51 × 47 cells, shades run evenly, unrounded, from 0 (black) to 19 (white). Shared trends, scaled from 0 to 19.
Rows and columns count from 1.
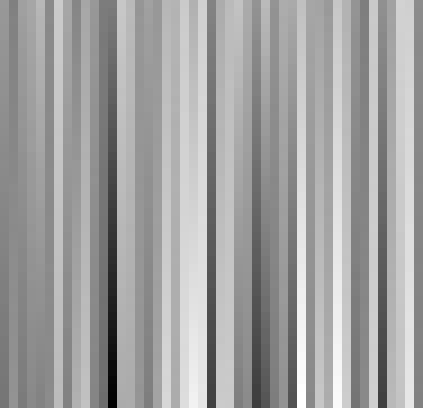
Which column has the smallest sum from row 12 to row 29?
13
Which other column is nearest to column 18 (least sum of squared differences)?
37
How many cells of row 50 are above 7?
41
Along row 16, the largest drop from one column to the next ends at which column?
24
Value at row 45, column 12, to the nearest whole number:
8
